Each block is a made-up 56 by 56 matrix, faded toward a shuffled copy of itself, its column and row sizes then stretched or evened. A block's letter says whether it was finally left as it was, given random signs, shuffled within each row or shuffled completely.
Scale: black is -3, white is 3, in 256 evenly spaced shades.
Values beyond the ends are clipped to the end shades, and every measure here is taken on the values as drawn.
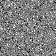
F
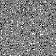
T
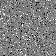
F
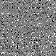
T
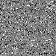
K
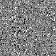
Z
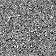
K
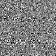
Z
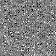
T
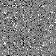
T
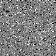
K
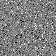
F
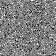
F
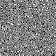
K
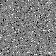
F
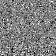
K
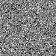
K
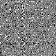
T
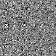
Z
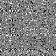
T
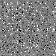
Z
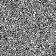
K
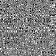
T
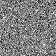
F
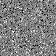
F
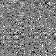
T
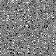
T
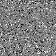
K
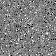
F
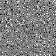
T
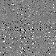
T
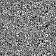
Z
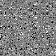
T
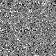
K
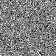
F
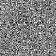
T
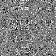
T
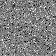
F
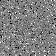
F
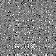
T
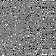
T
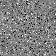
F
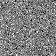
F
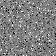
F
